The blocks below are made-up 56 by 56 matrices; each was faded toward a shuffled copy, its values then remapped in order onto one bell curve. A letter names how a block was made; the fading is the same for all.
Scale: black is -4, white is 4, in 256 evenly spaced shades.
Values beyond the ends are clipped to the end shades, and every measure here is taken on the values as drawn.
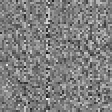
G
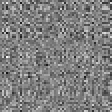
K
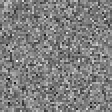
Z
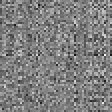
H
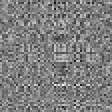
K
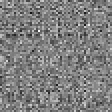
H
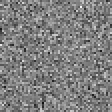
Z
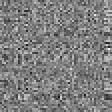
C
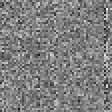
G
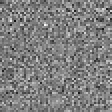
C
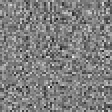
C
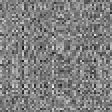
K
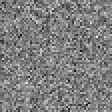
Z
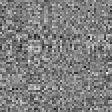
C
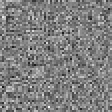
C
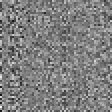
G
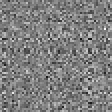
H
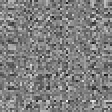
H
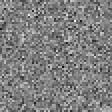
Z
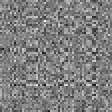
K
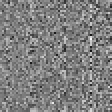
G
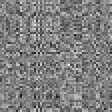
K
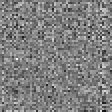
H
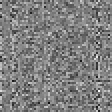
G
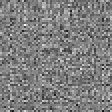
C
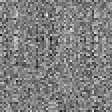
G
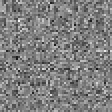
C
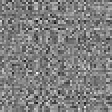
K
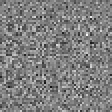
C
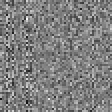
G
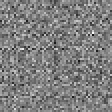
C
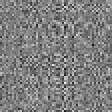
K
